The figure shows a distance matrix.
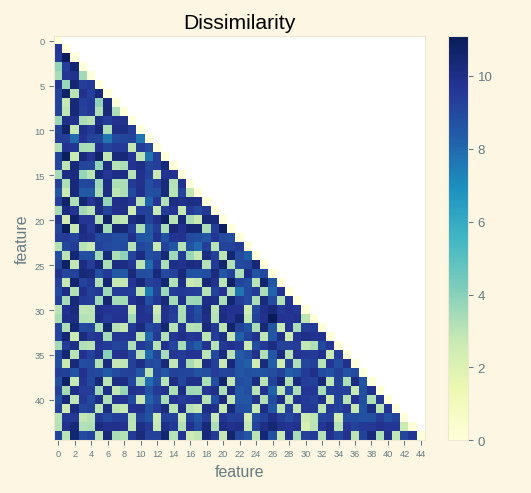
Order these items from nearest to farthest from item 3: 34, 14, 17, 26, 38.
34, 17, 14, 38, 26
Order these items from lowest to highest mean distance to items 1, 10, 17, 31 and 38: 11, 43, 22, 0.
0, 43, 11, 22
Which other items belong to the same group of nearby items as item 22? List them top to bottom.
26
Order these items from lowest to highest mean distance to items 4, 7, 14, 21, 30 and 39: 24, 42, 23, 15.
24, 23, 42, 15
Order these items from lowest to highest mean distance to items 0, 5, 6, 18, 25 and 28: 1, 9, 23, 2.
2, 23, 9, 1
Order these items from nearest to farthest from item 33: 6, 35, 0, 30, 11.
35, 6, 11, 0, 30
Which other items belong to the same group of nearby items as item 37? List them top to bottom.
11
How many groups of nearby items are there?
5
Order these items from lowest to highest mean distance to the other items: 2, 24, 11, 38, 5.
24, 5, 38, 2, 11
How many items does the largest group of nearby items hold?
16
